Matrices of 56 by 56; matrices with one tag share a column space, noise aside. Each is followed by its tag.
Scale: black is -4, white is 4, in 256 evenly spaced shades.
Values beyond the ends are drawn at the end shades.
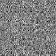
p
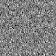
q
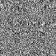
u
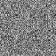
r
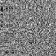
u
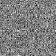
r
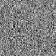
r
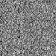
p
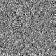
q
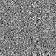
p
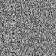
q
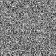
p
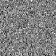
q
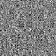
r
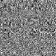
u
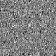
q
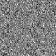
q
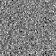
p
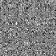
u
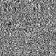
u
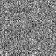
p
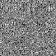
u
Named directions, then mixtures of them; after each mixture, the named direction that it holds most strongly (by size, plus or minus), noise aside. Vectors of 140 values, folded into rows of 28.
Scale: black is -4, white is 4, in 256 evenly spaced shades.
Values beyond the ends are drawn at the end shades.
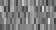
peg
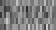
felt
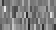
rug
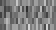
felt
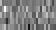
felt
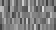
peg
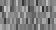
peg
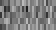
felt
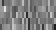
rug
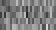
felt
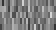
rug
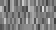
peg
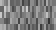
felt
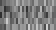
felt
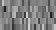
rug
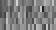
felt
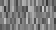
peg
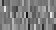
rug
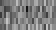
felt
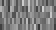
peg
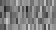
felt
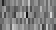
rug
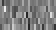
rug
